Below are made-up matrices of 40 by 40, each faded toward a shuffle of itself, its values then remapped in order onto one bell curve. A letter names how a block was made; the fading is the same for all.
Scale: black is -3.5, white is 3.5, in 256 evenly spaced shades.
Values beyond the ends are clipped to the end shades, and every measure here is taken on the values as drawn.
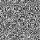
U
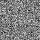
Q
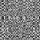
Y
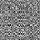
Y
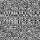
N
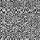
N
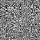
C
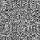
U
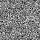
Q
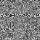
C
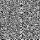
C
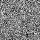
Q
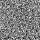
Q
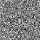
U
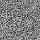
U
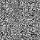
C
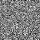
Q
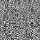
C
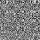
U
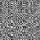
Y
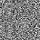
U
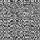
Y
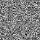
C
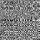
N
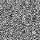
U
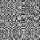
Y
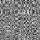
Y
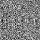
U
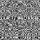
N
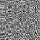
Y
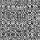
Y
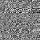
N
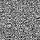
U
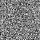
Q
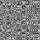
Y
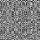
Y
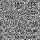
U
